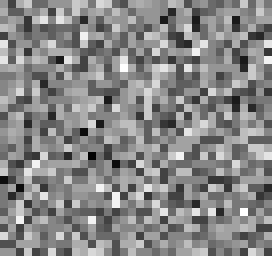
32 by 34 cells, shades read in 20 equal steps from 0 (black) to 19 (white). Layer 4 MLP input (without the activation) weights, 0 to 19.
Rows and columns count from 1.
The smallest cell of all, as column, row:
12, 20
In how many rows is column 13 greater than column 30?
21
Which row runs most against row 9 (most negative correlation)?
1
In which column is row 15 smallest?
7
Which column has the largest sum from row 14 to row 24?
31
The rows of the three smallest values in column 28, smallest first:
27, 23, 10
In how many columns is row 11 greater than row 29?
16
